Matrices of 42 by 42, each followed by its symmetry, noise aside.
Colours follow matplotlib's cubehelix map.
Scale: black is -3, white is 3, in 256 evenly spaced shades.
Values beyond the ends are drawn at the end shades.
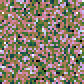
antisymmetric.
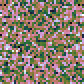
mirrored left to right.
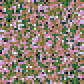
same after a half turn.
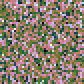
antisymmetric.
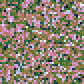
no symmetry.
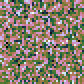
no symmetry.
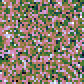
antisymmetric.
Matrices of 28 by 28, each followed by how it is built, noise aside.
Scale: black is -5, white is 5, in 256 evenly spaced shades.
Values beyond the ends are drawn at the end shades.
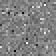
sparse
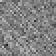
Toeplitz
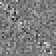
banded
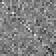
diagonal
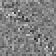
banded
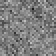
Toeplitz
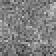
smooth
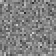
noise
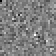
banded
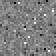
sparse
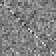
diagonal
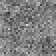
smooth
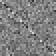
diagonal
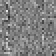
uneven columns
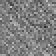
Toeplitz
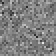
diagonal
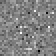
sparse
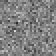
noise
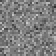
noise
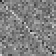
diagonal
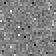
sparse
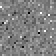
sparse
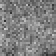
smooth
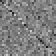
diagonal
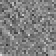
Toeplitz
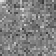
smooth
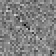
diagonal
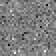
sparse
